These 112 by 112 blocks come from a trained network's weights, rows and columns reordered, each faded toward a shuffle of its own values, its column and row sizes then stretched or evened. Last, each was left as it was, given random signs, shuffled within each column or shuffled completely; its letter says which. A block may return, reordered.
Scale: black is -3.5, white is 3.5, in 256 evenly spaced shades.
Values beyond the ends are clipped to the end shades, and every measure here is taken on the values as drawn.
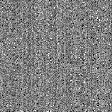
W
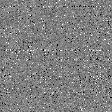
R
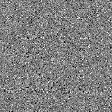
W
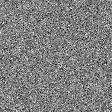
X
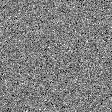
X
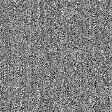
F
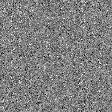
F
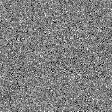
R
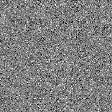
W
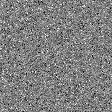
X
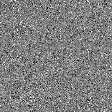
R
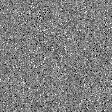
F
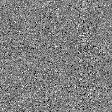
W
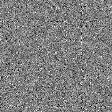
R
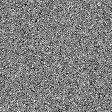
X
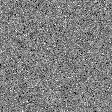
X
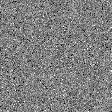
F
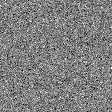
X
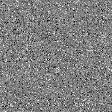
R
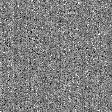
F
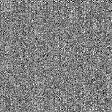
W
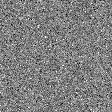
X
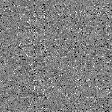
W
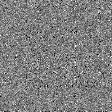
R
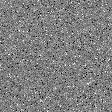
X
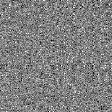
W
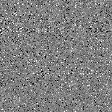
W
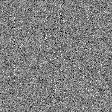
F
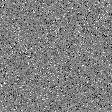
X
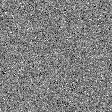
X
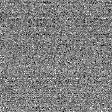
W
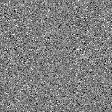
W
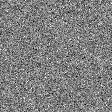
X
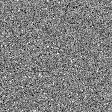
X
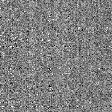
W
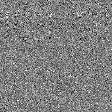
R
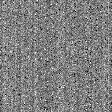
F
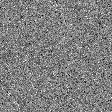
X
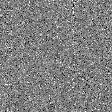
F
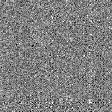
W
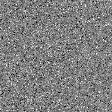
F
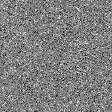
F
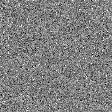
F
